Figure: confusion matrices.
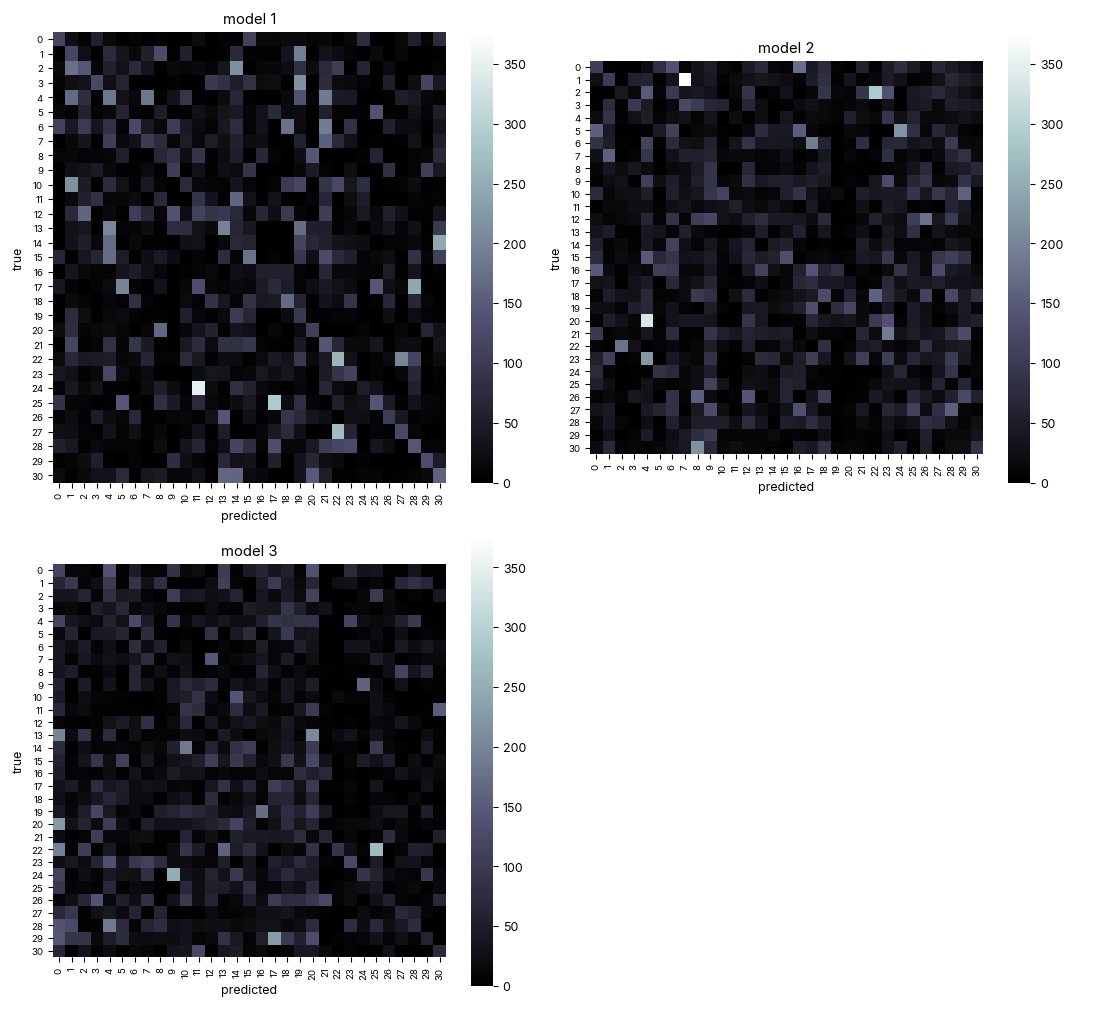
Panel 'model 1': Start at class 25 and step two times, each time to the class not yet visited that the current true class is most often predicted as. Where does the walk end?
28
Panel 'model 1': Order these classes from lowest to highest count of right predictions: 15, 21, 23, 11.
11, 23, 21, 15
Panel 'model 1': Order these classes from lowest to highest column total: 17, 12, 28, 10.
12, 10, 17, 28
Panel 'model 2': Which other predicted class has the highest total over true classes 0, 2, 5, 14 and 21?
6
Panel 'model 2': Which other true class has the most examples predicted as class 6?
0
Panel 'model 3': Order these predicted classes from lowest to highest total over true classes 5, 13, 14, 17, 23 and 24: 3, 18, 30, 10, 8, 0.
30, 8, 3, 10, 18, 0
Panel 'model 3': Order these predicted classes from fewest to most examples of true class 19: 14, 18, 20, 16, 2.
14, 2, 18, 20, 16
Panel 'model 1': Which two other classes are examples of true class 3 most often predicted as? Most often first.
19, 29
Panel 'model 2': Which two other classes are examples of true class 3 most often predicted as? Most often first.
7, 8
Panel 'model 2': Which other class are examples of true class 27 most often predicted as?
28
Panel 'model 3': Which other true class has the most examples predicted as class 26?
21
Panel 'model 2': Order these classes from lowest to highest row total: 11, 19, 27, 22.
11, 22, 19, 27
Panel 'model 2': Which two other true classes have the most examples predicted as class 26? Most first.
12, 18
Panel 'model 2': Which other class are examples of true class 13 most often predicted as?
25
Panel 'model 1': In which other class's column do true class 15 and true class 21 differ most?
1
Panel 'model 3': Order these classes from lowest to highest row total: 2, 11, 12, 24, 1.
12, 11, 2, 1, 24
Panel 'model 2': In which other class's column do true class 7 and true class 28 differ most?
1
